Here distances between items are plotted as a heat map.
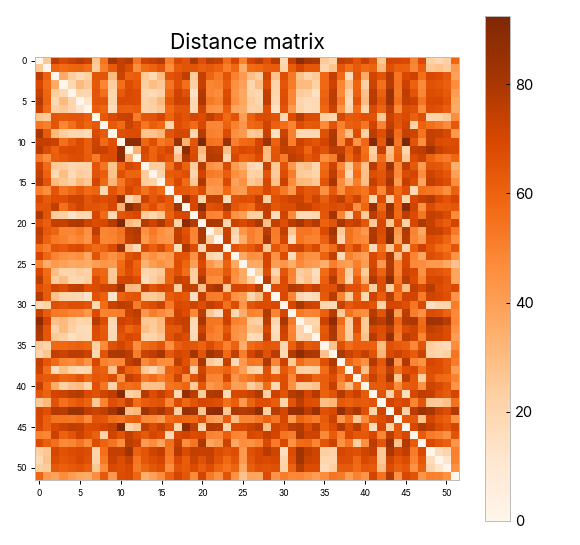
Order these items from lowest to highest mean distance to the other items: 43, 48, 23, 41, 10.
23, 48, 41, 10, 43
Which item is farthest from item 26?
43
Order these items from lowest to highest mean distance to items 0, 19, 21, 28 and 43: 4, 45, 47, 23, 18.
23, 45, 4, 47, 18
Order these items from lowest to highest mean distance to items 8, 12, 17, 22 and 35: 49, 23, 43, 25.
23, 25, 49, 43
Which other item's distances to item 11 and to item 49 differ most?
48
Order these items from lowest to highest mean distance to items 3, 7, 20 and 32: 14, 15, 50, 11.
14, 15, 50, 11
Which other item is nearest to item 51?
25
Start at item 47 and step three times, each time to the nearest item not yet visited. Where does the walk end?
24
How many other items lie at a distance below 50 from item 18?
3
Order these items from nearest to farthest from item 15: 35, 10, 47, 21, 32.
32, 47, 21, 10, 35
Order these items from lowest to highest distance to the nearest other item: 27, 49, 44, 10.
49, 27, 44, 10
